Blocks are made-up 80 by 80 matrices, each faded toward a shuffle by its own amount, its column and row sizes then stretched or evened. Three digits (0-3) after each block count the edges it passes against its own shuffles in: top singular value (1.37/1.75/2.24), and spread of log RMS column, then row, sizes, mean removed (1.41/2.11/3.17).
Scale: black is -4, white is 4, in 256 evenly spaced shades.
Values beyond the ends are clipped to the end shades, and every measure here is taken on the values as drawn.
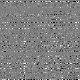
1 1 3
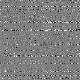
3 1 3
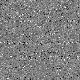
1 0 1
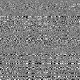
3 0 3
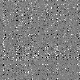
1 2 2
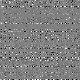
2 1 3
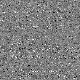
0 0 2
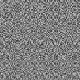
3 0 2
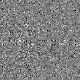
2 1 1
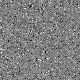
0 0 0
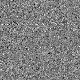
1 0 1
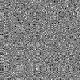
3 0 0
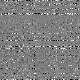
1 1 3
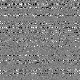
3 0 3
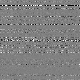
3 0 3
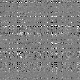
3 2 3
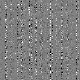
2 3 1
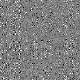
2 2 1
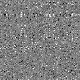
2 1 1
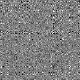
2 2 2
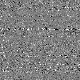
0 0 2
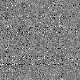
1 1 2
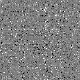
1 1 1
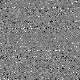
0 0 2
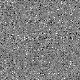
1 1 1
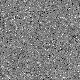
0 0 0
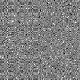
3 1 0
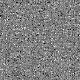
1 1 1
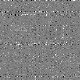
2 1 2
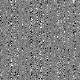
1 3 0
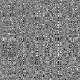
3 2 0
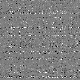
2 1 2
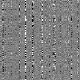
3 3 1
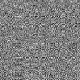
3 0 2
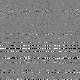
3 0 3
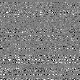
1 1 3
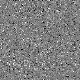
1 1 1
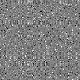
3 1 0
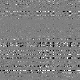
3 1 3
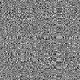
3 0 2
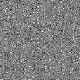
2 1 1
